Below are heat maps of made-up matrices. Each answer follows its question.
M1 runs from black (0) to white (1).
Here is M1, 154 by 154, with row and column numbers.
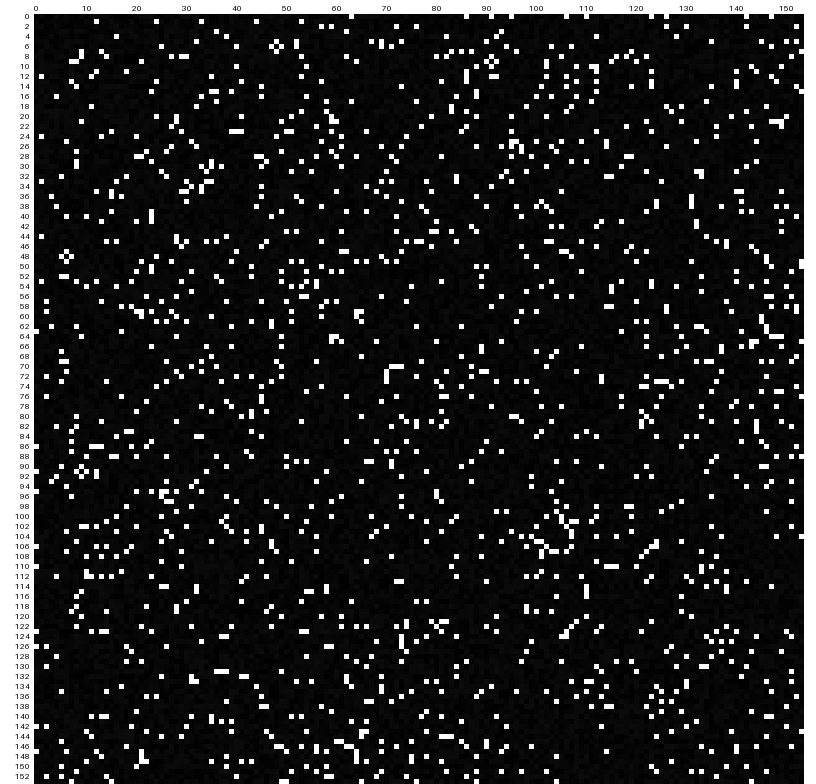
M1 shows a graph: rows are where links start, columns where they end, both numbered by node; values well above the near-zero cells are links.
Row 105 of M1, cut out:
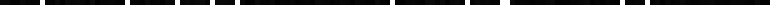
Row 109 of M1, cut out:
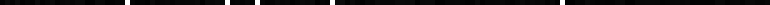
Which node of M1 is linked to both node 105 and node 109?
node 25
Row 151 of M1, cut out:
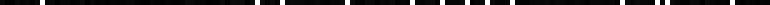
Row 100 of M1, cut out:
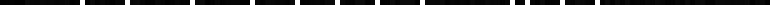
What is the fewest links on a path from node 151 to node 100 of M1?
2
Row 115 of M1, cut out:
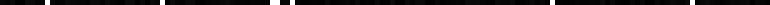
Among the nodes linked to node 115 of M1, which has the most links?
node 54
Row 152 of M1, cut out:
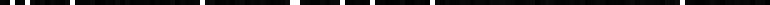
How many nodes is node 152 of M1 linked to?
10
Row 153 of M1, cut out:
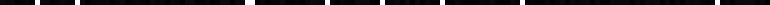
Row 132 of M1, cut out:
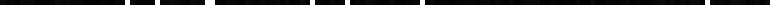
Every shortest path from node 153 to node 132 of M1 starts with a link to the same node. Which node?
node 76
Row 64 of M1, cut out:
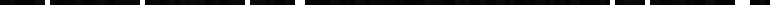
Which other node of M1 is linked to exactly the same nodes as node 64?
node 21
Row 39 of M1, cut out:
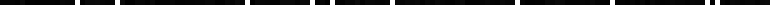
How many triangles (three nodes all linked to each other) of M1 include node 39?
7
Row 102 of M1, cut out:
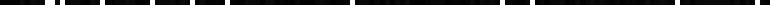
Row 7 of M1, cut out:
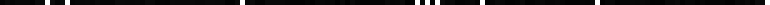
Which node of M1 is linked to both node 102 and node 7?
node 9
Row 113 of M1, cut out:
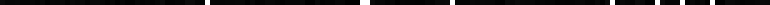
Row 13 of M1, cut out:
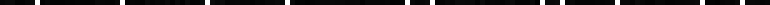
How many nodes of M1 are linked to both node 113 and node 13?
1
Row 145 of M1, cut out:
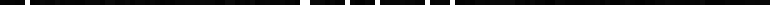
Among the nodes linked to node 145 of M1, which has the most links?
node 69
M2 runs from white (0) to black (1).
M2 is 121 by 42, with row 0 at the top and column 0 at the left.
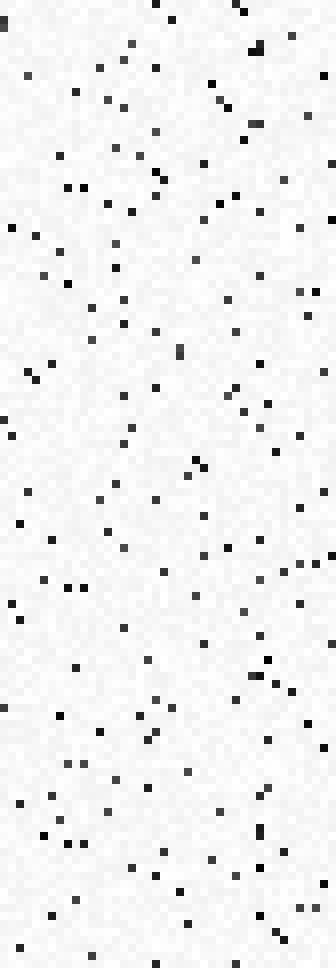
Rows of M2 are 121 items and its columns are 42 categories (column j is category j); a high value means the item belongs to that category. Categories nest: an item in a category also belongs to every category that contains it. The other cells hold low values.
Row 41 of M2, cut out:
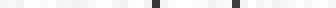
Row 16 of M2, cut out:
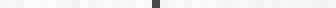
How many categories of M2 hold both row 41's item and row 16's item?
1
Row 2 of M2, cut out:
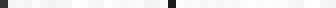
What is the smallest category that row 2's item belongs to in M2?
21
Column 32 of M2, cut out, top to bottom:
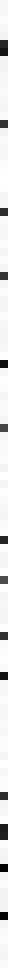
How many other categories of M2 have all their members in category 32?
4
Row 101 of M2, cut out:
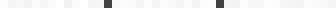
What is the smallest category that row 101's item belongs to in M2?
27
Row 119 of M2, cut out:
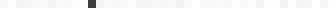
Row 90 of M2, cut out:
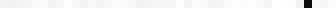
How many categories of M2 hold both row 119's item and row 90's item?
0
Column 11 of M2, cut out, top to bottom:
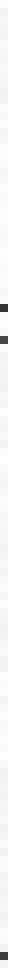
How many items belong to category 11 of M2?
3
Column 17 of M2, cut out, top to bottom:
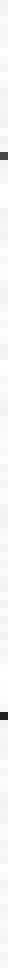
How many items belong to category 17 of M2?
2
